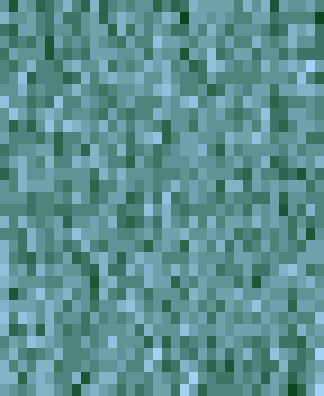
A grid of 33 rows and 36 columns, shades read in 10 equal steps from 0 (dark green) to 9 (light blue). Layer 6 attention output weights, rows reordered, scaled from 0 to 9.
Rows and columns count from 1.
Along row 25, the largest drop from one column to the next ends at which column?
2
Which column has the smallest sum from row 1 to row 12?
31
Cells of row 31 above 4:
16
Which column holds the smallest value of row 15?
34
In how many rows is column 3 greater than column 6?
16
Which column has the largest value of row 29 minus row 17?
4
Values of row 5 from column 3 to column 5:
5 5 5
